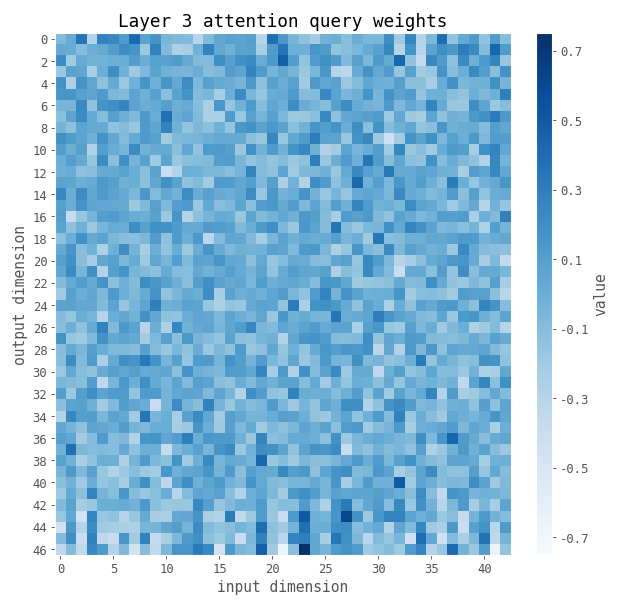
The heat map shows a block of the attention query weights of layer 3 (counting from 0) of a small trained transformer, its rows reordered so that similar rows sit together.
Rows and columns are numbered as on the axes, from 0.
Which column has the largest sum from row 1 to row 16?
41
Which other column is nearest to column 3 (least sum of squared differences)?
13
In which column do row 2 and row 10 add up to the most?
32
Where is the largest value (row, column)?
46, 23
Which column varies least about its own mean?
16
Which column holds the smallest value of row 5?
15
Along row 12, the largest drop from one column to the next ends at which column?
10
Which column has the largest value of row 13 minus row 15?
37
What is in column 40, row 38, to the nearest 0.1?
-0.2
